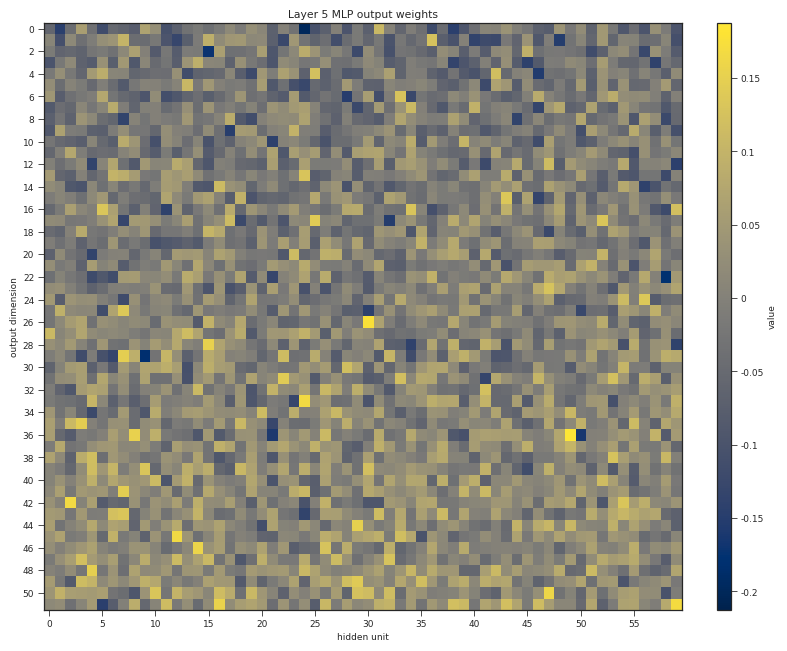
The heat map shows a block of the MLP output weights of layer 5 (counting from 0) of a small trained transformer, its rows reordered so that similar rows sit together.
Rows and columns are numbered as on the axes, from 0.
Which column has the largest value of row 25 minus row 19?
7
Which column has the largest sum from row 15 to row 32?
15
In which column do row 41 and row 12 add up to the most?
24
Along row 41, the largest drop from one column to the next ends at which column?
25
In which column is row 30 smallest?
13
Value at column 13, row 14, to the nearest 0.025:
0
